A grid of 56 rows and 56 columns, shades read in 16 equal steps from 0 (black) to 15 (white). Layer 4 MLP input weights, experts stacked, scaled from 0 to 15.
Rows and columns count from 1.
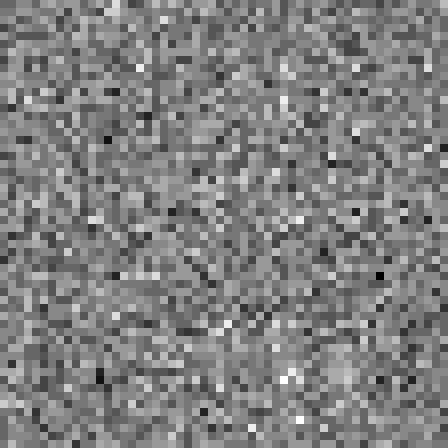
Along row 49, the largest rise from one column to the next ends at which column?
28
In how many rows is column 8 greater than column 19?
21
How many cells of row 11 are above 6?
44
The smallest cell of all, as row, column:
35, 48
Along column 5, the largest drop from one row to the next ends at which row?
27
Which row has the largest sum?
25
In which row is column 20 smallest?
5
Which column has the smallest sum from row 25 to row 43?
7
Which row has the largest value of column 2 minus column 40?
12
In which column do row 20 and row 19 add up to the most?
42
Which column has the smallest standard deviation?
53
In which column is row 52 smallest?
26
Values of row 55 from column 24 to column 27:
5 8 9 6
